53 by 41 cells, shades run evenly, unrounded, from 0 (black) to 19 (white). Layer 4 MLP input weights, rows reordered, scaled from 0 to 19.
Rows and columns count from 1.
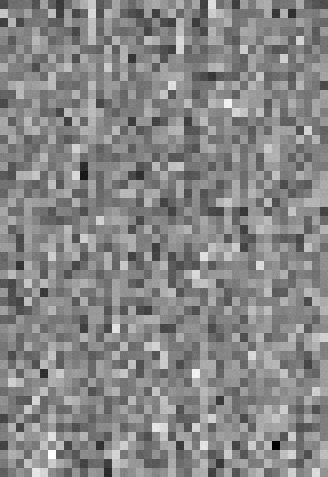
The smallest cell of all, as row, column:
50, 35
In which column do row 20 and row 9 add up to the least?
11
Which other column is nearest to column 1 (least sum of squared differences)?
13
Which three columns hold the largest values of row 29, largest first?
26, 7, 29
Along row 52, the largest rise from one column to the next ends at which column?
15
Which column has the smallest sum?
18
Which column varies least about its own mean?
33
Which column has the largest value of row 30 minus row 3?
21
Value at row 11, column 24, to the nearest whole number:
10
